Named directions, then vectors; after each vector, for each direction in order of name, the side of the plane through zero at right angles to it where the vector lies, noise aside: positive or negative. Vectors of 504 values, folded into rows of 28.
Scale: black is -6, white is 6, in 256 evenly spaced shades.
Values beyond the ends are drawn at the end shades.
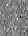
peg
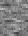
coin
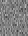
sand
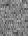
positive, negative, positive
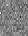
negative, positive, positive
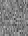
negative, positive, positive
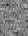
positive, negative, positive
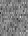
negative, negative, negative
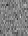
positive, negative, positive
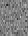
positive, negative, positive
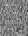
negative, positive, positive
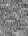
negative, positive, negative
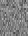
positive, negative, positive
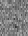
negative, negative, positive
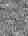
negative, positive, negative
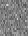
negative, positive, negative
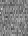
positive, positive, positive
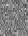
negative, positive, negative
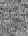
negative, negative, negative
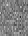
negative, positive, positive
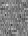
negative, positive, negative
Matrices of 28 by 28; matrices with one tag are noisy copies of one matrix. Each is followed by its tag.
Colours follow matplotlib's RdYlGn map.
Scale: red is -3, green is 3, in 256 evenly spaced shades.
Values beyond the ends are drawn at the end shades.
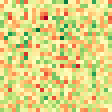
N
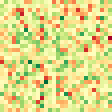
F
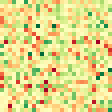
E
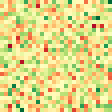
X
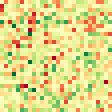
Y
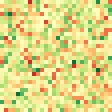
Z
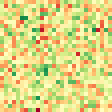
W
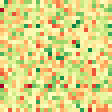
E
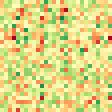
F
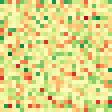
X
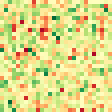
W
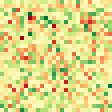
Y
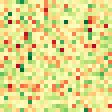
Y
